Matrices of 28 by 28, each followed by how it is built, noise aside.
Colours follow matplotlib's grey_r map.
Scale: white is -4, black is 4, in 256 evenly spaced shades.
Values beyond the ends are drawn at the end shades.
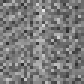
repeating rows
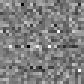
uneven rows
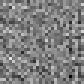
repeating rows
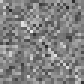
diagonal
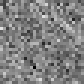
Toeplitz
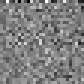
uneven rows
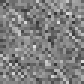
Toeplitz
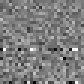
uneven rows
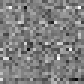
uneven rows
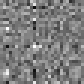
low rank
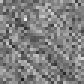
Toeplitz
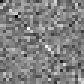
diagonal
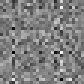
low rank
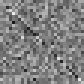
diagonal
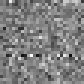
uneven rows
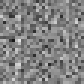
repeating rows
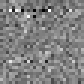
uneven rows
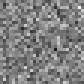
repeating rows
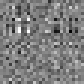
low rank
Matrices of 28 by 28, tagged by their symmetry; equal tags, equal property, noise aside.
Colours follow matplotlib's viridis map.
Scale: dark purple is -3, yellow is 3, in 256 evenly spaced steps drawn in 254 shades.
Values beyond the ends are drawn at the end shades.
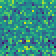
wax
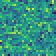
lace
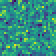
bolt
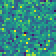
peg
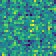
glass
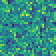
peg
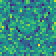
wax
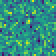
peg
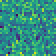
wax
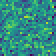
lace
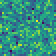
peg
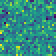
bolt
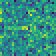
glass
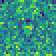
wax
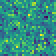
bolt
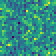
glass
